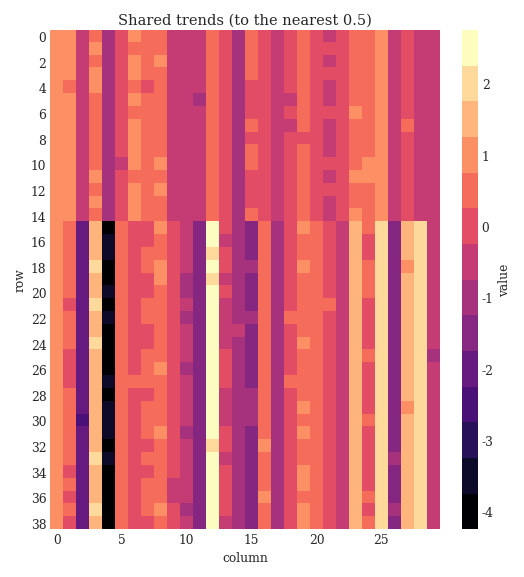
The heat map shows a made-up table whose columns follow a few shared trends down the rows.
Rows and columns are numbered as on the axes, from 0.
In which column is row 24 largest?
12
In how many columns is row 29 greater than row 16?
3
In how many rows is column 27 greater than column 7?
24
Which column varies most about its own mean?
4
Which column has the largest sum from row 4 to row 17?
25
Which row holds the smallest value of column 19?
8
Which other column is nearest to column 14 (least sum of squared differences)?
17
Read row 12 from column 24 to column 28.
0.5 1 -0.5 0 -0.5
